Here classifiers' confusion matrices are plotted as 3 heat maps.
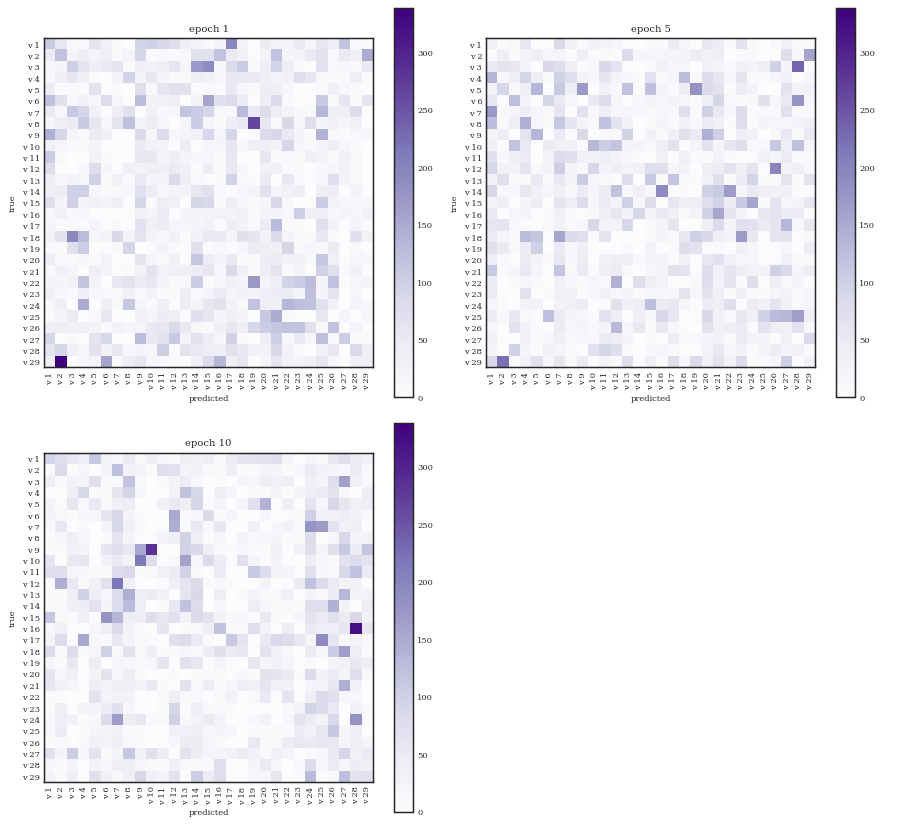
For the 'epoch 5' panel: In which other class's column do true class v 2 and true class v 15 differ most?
v 24
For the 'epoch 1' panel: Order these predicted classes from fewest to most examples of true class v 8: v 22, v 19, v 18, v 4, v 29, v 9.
v 29, v 9, v 18, v 22, v 4, v 19
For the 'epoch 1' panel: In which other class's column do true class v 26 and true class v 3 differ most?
v 15
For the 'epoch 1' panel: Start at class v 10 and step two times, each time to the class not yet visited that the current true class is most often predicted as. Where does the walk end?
v 19
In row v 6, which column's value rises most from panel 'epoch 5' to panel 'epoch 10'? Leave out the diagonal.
v 12
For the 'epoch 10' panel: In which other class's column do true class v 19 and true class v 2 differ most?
v 7
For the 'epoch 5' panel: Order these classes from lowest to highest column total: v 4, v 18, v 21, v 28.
v 18, v 28, v 4, v 21
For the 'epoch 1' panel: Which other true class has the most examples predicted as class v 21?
v 25
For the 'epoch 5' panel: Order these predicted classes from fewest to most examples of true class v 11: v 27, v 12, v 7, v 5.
v 5, v 12, v 27, v 7
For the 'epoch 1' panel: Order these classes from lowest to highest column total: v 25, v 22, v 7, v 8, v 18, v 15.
v 7, v 8, v 18, v 22, v 15, v 25
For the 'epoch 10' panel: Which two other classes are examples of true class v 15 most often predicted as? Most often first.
v 6, v 7
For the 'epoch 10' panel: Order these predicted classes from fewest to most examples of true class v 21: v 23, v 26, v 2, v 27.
v 23, v 2, v 26, v 27
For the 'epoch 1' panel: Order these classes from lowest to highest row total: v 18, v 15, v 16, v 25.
v 16, v 25, v 15, v 18
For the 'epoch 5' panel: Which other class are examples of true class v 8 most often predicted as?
v 4
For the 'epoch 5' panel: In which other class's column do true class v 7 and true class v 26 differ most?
v 1
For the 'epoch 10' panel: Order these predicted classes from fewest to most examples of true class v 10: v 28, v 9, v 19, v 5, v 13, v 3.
v 5, v 19, v 3, v 28, v 13, v 9
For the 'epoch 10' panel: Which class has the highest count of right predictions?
v 9
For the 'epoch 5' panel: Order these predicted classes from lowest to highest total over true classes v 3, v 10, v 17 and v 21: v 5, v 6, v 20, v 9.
v 5, v 9, v 6, v 20
